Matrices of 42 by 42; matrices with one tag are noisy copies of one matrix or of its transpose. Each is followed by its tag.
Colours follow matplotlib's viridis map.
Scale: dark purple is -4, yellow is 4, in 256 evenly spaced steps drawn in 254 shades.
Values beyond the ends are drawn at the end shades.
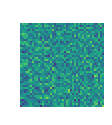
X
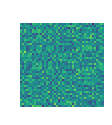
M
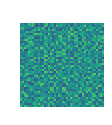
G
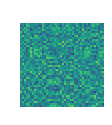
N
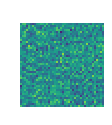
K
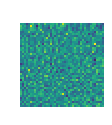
X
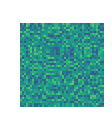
N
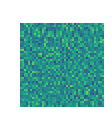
G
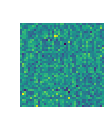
K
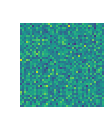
M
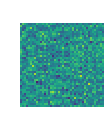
K
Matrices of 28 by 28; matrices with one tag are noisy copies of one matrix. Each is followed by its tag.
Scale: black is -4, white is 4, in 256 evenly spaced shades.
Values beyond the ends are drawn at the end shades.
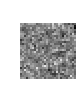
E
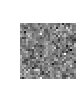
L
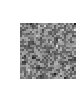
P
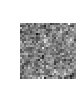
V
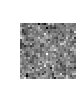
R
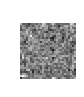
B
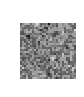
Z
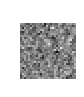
V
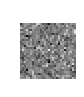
Z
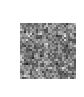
L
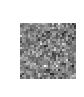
E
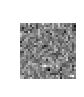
E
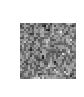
V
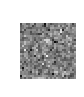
V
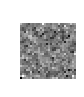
B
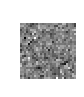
P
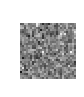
Z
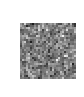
P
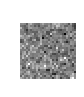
E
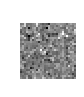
Z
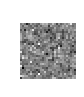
B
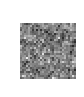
B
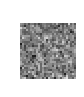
R
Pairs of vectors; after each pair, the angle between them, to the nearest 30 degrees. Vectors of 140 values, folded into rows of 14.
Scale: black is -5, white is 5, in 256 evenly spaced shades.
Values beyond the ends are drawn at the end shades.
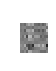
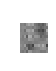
30 degrees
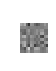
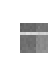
90 degrees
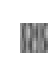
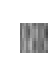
150 degrees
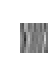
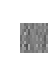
120 degrees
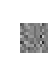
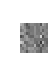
150 degrees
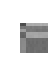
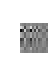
90 degrees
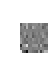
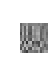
60 degrees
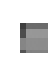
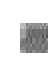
150 degrees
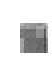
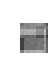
120 degrees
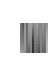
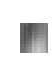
120 degrees
